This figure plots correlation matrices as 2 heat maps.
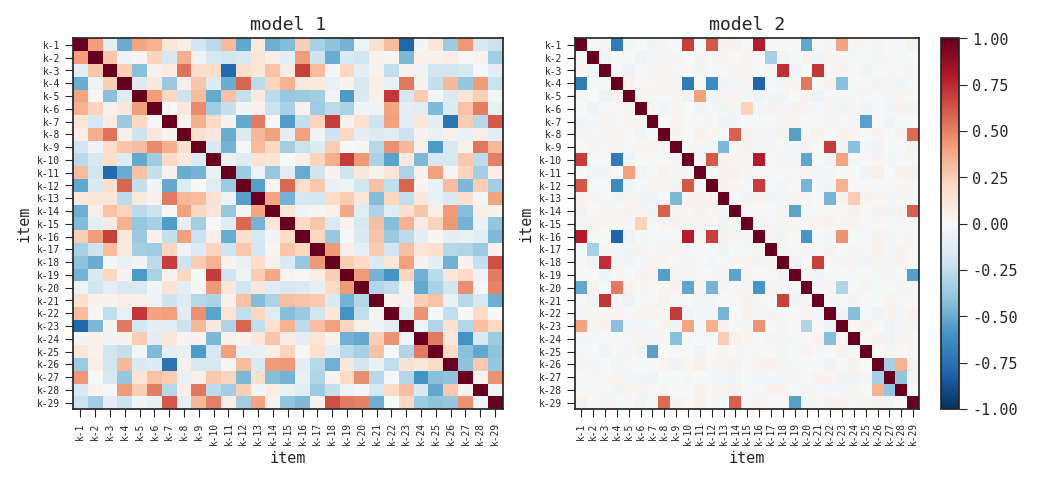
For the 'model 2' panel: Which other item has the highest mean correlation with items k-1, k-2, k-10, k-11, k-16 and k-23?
k-12
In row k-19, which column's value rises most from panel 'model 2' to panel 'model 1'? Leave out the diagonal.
k-29
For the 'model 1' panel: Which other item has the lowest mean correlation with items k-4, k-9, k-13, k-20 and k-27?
k-25
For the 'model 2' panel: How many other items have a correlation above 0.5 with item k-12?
3
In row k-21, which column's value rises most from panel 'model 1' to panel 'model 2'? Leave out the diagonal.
k-18
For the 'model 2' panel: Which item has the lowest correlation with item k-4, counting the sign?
k-16
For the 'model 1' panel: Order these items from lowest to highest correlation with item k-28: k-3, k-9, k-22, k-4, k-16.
k-16, k-3, k-22, k-4, k-9
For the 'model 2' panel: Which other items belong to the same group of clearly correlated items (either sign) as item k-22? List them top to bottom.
k-9, k-13, k-24
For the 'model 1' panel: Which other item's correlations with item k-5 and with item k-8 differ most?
k-3
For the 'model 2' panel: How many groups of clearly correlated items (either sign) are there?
9
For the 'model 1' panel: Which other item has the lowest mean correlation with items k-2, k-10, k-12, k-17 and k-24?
k-27
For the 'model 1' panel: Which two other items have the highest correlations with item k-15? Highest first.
k-12, k-26
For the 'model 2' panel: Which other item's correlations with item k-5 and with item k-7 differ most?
k-25
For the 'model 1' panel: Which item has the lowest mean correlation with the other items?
k-11
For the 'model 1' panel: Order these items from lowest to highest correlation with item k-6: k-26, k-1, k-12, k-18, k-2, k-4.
k-18, k-26, k-12, k-4, k-2, k-1
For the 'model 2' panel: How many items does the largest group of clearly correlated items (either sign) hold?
7
